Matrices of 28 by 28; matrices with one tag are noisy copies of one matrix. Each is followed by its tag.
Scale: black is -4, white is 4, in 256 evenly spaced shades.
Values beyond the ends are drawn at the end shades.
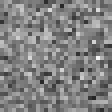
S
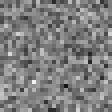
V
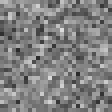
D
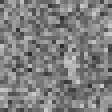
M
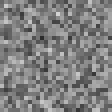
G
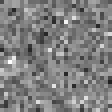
G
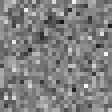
G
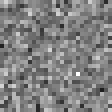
G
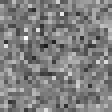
M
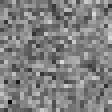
M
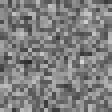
V
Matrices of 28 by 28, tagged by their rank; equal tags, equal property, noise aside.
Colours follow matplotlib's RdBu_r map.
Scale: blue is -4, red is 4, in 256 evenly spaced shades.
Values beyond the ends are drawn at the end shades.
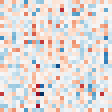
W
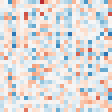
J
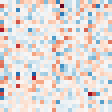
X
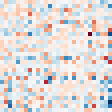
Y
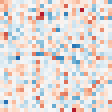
W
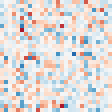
Y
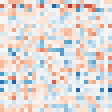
J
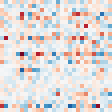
J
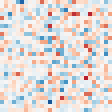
W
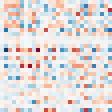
J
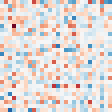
W
